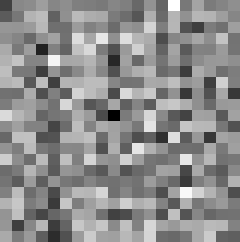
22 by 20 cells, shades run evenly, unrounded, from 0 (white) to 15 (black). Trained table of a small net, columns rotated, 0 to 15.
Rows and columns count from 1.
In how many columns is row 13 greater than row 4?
13
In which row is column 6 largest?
22
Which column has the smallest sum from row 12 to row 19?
8
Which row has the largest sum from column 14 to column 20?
9
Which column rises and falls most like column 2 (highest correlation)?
6
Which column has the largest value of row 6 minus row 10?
10
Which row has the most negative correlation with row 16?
4
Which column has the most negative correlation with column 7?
20
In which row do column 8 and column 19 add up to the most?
16
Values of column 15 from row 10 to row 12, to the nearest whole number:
3 10 9
